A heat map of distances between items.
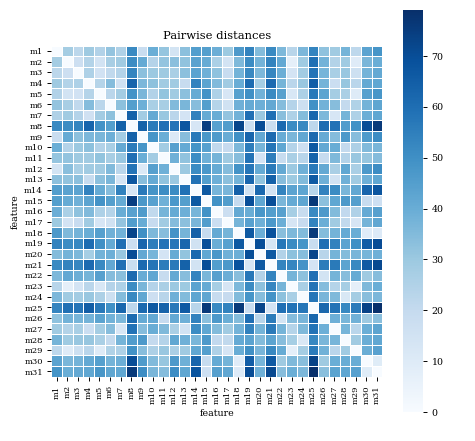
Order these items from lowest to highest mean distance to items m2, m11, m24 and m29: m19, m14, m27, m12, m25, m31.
m27, m12, m31, m14, m19, m25
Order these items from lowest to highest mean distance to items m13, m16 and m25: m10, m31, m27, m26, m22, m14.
m27, m14, m10, m22, m26, m31
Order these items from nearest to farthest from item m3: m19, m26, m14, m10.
m10, m26, m14, m19
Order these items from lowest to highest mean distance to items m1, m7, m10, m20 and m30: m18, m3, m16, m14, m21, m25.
m3, m18, m16, m14, m21, m25
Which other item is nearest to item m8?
m14
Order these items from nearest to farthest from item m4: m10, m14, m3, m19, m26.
m3, m10, m26, m14, m19
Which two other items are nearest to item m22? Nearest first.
m26, m11
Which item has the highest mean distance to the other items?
m25
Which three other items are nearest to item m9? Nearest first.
m12, m1, m7
